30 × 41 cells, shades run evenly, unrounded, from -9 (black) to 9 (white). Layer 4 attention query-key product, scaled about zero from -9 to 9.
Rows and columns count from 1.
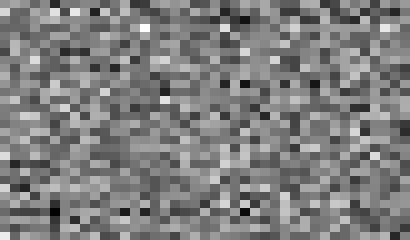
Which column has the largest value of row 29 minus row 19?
30
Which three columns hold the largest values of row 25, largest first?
29, 3, 23
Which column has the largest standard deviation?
25
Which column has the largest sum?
1
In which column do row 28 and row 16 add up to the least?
6
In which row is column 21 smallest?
26
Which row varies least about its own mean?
22
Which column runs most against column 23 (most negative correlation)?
28
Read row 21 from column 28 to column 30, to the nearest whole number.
-3 0 0
